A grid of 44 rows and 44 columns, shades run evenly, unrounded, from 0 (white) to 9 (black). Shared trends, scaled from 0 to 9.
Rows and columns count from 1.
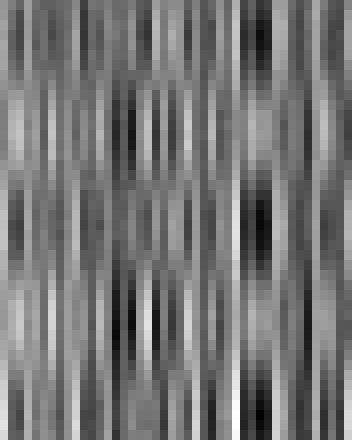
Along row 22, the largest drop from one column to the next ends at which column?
35
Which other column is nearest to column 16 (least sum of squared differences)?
26
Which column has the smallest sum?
30
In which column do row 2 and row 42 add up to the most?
33
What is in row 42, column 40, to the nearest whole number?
3
